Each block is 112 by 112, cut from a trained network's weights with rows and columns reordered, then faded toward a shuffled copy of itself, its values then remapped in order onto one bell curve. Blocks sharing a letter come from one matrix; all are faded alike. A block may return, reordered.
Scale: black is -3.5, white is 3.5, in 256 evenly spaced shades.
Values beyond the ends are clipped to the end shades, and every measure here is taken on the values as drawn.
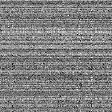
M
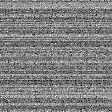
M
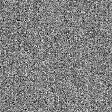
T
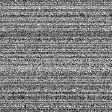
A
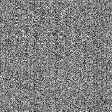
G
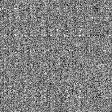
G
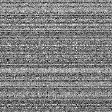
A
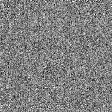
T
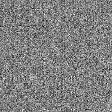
T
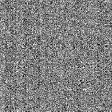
G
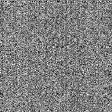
G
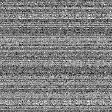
A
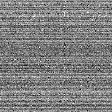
M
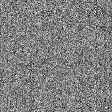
T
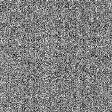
G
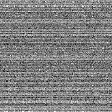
A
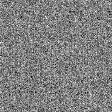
T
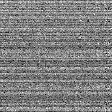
M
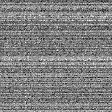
A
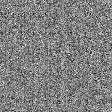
T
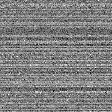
A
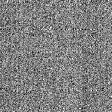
G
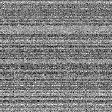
A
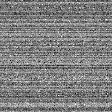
M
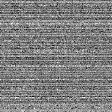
A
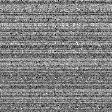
M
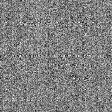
G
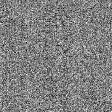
T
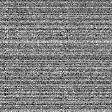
M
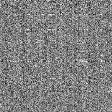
G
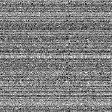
M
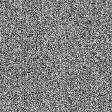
T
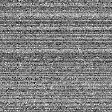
M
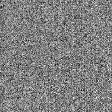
T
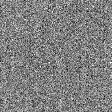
T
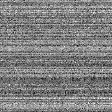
A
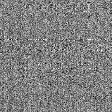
G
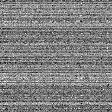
A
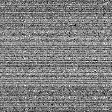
M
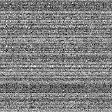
A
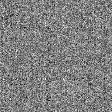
T
